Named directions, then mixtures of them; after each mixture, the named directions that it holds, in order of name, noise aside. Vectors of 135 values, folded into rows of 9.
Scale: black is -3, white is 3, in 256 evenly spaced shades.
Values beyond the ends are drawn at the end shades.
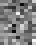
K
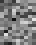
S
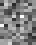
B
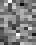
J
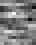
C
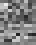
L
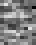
C, J.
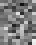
K.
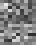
L.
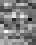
B, C.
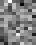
J.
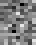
K.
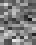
C, L, S.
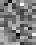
J.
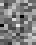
B.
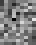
B, S.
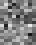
B, L.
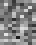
B, K, S.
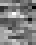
C, K.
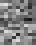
C, L.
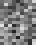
B, K.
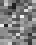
B, K.
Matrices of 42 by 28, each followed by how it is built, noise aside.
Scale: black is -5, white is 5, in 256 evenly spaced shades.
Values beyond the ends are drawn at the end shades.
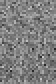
repeating columns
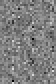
uneven columns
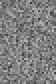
noise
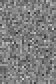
noise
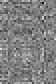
low rank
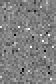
sparse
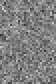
noise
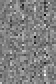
uneven columns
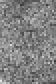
smooth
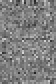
low rank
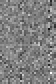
uneven columns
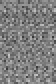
repeating columns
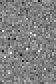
sparse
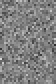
noise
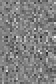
low rank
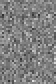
low rank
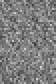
repeating columns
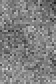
smooth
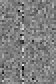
uneven columns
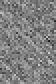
Toeplitz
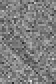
Toeplitz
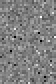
sparse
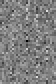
uneven columns
